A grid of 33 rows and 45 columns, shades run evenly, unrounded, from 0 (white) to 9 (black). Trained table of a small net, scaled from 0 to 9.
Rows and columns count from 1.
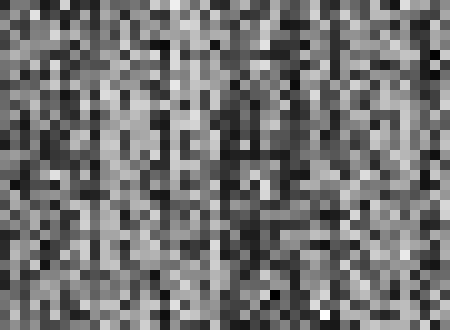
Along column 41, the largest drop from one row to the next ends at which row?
9
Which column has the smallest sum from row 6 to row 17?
18
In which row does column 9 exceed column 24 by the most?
1
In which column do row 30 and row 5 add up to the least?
27
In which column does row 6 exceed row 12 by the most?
44
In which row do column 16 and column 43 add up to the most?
5
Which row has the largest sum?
16
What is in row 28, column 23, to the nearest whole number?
3
